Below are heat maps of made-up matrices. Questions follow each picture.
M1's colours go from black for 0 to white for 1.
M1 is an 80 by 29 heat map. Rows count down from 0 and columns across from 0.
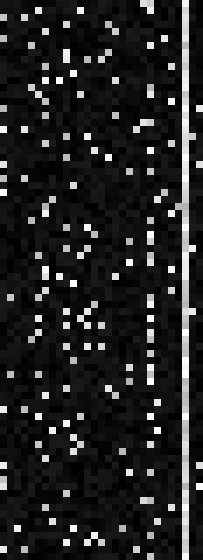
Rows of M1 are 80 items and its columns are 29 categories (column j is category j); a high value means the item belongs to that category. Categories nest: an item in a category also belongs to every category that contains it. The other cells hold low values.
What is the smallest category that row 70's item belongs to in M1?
9
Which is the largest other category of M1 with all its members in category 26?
21
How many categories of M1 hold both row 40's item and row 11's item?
1
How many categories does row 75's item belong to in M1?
4
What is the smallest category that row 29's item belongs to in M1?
25
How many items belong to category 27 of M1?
3
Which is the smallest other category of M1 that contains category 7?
22
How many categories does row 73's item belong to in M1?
1
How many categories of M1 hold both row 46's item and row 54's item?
1
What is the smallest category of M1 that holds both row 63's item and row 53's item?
5
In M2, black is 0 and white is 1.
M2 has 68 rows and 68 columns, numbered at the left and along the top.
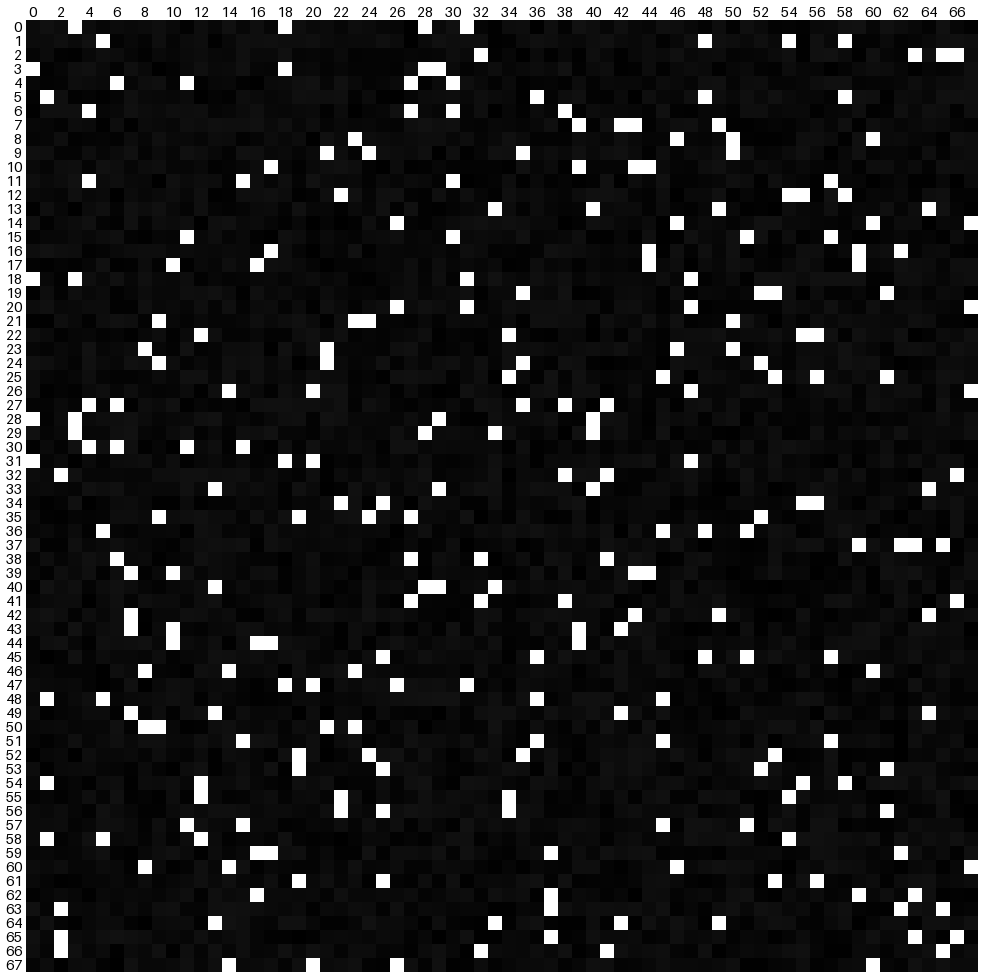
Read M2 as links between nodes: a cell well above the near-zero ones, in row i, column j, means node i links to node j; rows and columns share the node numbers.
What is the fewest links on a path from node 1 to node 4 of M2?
5
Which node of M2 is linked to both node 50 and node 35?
node 9
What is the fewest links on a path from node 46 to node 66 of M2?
7
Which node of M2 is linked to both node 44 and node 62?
node 16
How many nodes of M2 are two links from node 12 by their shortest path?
4
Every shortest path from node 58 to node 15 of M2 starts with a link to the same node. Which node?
node 5
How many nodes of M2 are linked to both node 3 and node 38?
0
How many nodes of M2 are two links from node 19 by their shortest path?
5
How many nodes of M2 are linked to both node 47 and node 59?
0
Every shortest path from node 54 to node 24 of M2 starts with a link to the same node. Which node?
node 55
